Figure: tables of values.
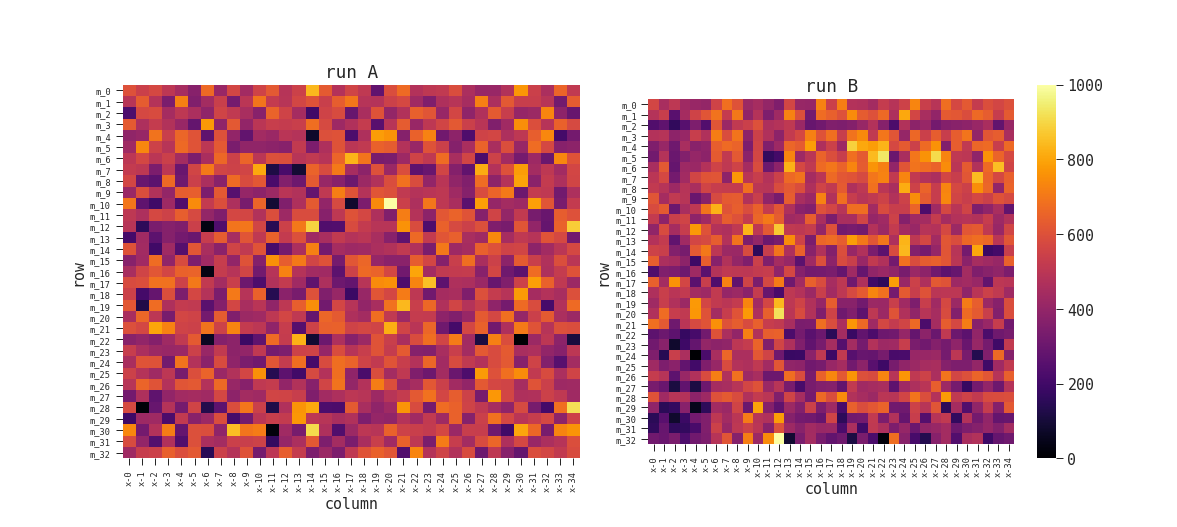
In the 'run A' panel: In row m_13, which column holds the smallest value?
x-0
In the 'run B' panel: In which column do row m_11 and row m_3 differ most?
x-17
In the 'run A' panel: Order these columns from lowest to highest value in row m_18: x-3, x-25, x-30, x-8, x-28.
x-25, x-28, x-3, x-8, x-30
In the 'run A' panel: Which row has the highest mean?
m_21
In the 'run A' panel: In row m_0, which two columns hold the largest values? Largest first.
x-14, x-30
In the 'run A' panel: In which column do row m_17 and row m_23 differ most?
x-23
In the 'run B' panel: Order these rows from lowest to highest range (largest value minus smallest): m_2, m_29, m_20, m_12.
m_2, m_12, m_20, m_29
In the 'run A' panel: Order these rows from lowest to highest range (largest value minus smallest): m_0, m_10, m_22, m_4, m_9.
m_9, m_0, m_4, m_22, m_10
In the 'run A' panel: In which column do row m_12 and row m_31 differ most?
x-6
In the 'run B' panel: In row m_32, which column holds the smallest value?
x-22
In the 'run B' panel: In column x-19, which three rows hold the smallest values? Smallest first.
m_32, m_22, m_24
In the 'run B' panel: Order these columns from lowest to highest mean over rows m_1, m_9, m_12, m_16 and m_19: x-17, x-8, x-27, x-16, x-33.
x-27, x-33, x-16, x-17, x-8
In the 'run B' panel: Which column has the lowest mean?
x-2
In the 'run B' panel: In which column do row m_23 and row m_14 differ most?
x-10
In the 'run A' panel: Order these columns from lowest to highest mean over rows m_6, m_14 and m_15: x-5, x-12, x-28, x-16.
x-5, x-16, x-12, x-28
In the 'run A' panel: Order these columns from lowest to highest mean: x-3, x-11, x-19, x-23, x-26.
x-11, x-26, x-3, x-23, x-19
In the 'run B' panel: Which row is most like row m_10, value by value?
m_21
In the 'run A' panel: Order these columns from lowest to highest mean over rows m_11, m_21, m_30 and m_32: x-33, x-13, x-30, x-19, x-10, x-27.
x-13, x-27, x-10, x-19, x-30, x-33
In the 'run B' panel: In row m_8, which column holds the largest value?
x-24
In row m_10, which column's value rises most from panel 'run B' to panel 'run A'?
x-31
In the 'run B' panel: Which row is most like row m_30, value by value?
m_31
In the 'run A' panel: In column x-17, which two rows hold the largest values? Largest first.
m_6, m_1
